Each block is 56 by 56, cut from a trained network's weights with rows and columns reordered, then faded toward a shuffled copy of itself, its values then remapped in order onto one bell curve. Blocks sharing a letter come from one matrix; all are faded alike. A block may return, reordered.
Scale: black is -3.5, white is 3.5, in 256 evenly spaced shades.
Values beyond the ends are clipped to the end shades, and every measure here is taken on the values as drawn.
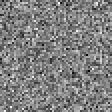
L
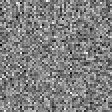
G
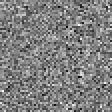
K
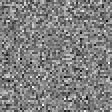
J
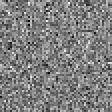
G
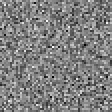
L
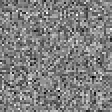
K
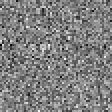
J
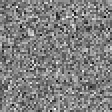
L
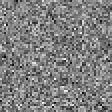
K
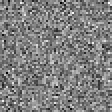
K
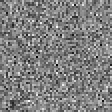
J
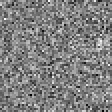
K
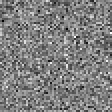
K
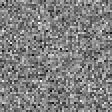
J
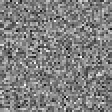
J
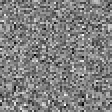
G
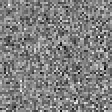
K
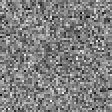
L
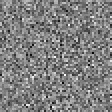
G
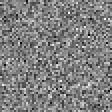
J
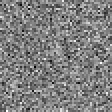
J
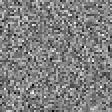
L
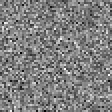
L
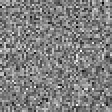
G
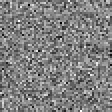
J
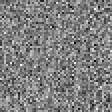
G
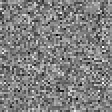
J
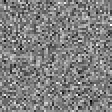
G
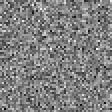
L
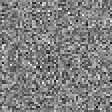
G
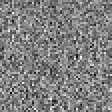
J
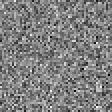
J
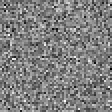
J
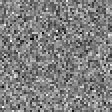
L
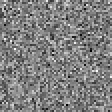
L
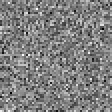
J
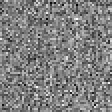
K
